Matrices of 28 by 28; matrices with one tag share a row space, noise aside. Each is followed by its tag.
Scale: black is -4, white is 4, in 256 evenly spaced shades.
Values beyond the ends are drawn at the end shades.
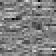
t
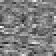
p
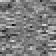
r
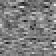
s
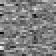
p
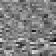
s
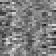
r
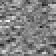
r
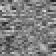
r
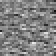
s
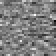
s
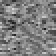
r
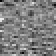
p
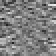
r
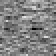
s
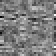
p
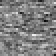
s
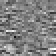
r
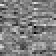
p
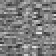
t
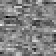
t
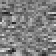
r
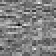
t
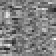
r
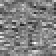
p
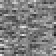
p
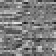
t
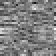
p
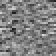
r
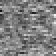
s
